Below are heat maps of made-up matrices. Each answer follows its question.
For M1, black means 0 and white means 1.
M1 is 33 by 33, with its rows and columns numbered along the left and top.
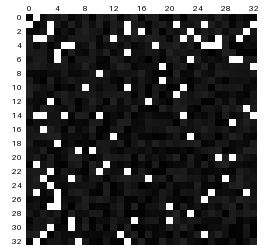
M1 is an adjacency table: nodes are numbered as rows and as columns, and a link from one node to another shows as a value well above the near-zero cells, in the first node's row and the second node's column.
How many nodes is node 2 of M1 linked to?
5
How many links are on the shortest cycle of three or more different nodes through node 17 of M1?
5
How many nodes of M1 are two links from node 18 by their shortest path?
5
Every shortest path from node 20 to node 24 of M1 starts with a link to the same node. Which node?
node 27
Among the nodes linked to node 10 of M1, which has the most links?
node 14
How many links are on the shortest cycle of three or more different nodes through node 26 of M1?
3
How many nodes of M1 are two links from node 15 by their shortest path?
2
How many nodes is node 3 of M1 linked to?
7
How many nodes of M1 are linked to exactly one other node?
10
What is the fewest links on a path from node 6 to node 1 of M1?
3
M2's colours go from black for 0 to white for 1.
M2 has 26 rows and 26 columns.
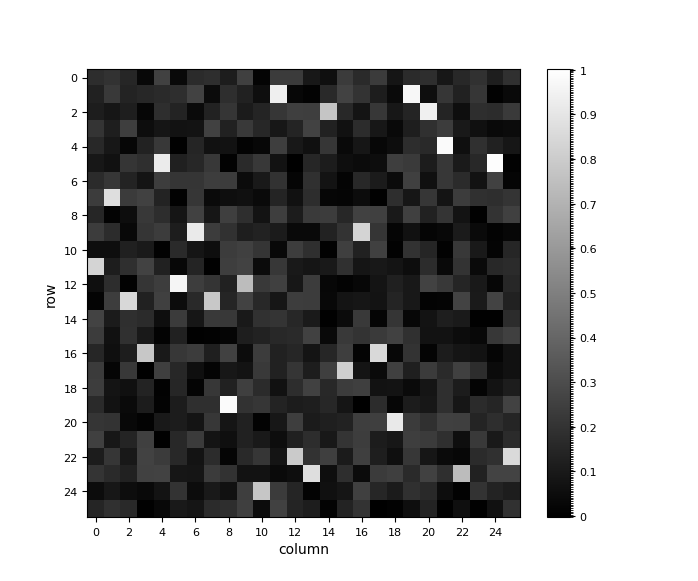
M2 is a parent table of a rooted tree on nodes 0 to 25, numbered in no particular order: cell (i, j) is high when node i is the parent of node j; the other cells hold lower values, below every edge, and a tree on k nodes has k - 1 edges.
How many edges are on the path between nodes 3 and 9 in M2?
2
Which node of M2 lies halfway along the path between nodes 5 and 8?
13
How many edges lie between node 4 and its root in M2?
4
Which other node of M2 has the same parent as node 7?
2
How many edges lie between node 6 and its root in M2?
4
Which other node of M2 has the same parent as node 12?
25
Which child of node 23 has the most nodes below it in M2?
22
